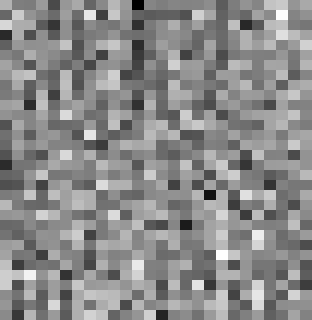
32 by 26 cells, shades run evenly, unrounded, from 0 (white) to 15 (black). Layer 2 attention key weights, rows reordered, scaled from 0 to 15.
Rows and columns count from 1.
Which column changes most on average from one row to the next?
8
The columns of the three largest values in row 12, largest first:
19, 15, 14
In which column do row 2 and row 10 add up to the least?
24
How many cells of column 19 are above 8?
10
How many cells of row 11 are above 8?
10
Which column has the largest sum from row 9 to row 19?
1
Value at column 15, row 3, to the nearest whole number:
5
